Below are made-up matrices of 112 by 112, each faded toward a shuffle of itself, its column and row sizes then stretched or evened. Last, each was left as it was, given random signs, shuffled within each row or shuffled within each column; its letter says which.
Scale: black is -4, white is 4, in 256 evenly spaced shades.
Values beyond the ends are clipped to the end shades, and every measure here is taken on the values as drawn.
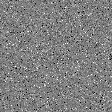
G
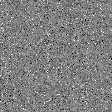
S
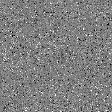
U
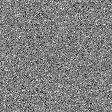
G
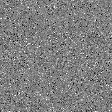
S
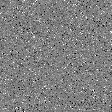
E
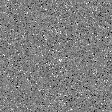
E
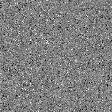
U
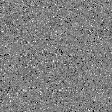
U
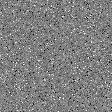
E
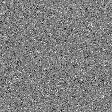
G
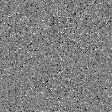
U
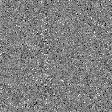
U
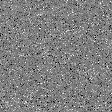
G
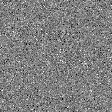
G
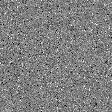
E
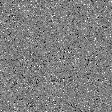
S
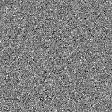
U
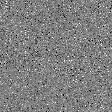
S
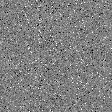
E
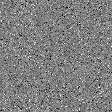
S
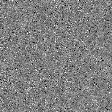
U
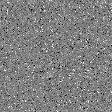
S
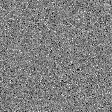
G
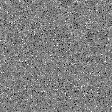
U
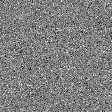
S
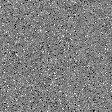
E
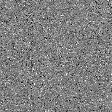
S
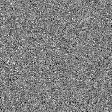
U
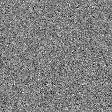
G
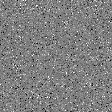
U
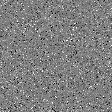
S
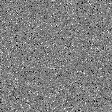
S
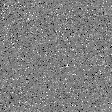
G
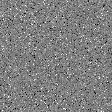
E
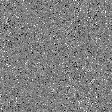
E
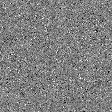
G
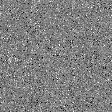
S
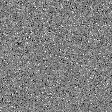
G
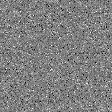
U
